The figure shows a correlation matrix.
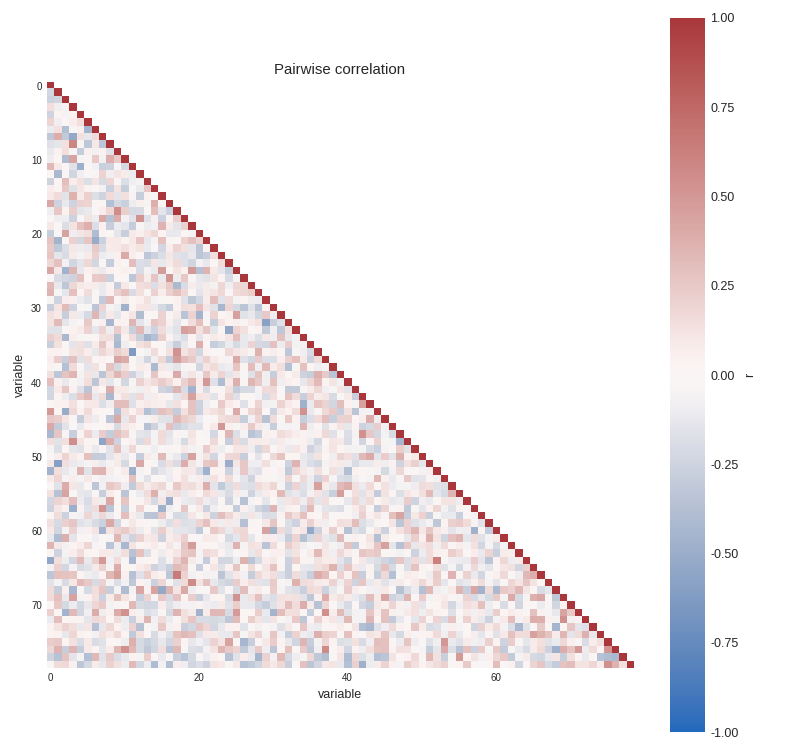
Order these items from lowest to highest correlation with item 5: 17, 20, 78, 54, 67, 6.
6, 78, 17, 54, 20, 67
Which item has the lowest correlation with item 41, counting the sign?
19
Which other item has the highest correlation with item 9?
17
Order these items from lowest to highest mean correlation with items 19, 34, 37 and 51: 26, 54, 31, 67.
26, 54, 31, 67
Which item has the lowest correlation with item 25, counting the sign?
2
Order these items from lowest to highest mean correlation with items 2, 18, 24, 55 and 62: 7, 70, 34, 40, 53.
34, 70, 7, 53, 40
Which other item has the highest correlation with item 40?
21
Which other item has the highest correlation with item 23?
46
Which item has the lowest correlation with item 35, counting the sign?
60
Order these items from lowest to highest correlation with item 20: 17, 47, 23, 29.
23, 29, 17, 47
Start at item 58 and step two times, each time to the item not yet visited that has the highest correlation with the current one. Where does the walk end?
42
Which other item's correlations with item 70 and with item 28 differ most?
36
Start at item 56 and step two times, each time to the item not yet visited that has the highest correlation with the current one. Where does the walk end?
3
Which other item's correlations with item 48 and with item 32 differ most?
8
